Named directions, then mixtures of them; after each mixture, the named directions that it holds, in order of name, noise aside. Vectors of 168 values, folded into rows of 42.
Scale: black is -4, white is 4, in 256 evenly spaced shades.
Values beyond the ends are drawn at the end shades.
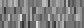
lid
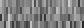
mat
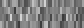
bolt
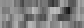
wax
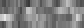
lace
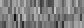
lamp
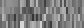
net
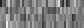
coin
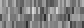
mat, wax.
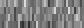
lamp, lid.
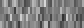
bolt.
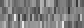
lamp.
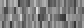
bolt, lid, wax.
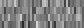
lid.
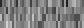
coin, lid, net.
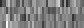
coin.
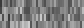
lid, mat.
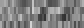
bolt, mat, wax.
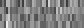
coin, mat.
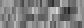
wax.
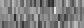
lamp, wax.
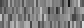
coin, mat.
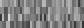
lid, mat.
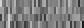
mat.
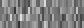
bolt.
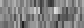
lamp, wax.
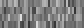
lid.
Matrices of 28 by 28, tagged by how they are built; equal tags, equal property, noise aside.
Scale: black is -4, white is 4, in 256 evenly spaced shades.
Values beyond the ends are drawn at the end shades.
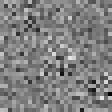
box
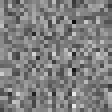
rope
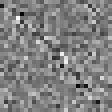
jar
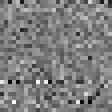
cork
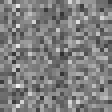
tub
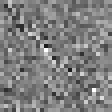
jar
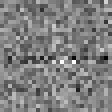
cork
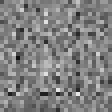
rope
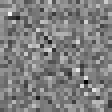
jar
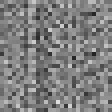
tub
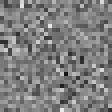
box
